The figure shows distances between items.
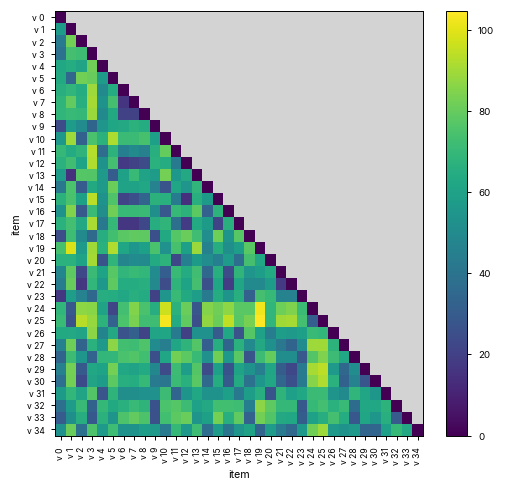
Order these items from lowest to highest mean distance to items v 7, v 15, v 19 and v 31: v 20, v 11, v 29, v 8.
v 8, v 20, v 11, v 29
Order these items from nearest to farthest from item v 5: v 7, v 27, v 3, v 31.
v 31, v 7, v 3, v 27
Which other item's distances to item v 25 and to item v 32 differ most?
v 3
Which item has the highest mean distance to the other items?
v 25
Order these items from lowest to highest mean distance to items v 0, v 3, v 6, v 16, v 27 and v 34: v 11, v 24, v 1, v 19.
v 19, v 11, v 1, v 24
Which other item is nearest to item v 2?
v 22
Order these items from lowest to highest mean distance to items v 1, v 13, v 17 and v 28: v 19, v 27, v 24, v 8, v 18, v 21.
v 24, v 8, v 18, v 21, v 27, v 19
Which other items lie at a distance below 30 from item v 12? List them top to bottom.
v 6, v 7, v 8, v 15, v 17, v 26
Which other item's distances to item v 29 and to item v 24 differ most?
v 10
